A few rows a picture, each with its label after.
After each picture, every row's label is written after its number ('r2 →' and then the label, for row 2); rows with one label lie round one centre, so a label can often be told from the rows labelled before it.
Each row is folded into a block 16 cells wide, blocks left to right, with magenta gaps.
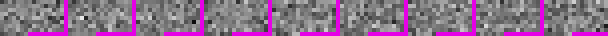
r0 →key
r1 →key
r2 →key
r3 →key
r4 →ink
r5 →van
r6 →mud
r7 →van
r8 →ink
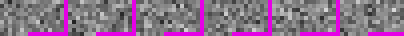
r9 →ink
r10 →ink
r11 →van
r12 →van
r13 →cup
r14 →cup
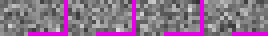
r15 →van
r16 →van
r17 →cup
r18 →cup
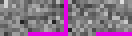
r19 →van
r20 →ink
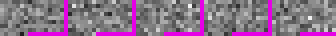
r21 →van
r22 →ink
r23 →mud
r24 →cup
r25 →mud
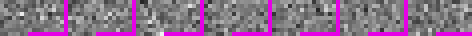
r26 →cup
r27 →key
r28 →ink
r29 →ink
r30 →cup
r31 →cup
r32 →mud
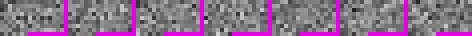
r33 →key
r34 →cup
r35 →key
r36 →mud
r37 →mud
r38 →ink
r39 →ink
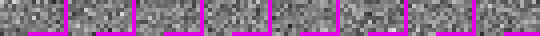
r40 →cup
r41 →mud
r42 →key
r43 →ink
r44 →ink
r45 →van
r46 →ink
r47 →van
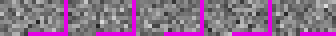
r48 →mud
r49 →cup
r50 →van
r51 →ink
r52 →ink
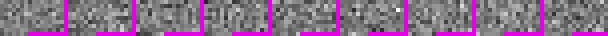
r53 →mud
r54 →key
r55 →ink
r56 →mud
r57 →cup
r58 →mud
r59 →mud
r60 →mud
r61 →van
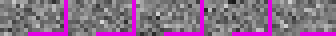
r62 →cup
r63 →cup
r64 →van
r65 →van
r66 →van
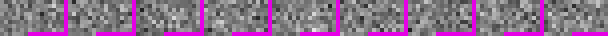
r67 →mud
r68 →cup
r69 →key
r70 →ink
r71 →key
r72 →mud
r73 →cup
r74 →cup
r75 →ink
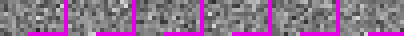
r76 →key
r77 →ink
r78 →key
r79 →ink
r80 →ink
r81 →cup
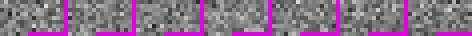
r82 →van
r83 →mud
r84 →van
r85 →key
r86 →ink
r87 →cup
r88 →cup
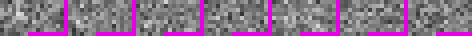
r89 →cup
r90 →ink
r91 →ink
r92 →key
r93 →key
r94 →key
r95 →van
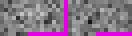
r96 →key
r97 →van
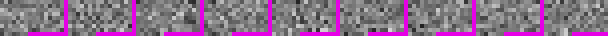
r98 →key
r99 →van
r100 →key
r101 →ink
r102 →van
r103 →van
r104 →ink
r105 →cup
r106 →mud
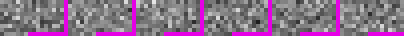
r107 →cup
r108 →van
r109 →cup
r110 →key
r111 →van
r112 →van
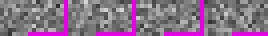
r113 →van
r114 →cup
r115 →van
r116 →key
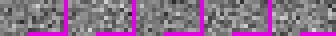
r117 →van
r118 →mud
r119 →van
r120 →van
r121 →key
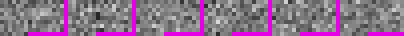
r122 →key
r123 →van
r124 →key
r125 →ink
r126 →mud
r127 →cup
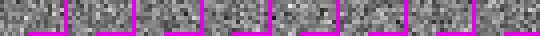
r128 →mud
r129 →mud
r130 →cup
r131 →van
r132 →mud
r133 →cup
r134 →van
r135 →cup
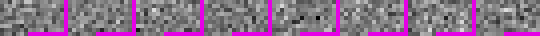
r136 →ink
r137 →van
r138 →cup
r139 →cup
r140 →van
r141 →cup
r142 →mud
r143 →van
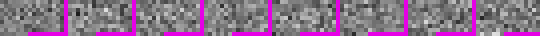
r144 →mud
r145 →van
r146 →key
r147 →van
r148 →key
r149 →ink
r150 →ink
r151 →mud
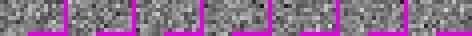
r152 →mud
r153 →van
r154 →cup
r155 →key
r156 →cup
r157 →mud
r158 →cup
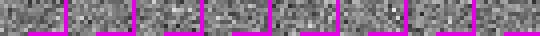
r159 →van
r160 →key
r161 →cup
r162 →van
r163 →ink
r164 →cup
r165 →ink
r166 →mud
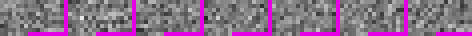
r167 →van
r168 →key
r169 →cup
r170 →key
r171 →cup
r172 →ink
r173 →van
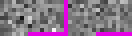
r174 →mud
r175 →ink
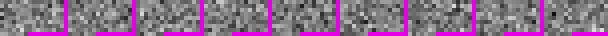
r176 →mud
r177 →key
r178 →van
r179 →cup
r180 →cup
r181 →van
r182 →mud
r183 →key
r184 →van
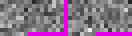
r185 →ink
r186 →mud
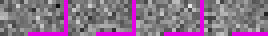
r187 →key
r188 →van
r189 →mud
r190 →mud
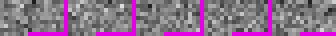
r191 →cup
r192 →cup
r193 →mud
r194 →van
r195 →ink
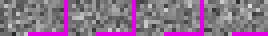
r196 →ink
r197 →key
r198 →ink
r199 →cup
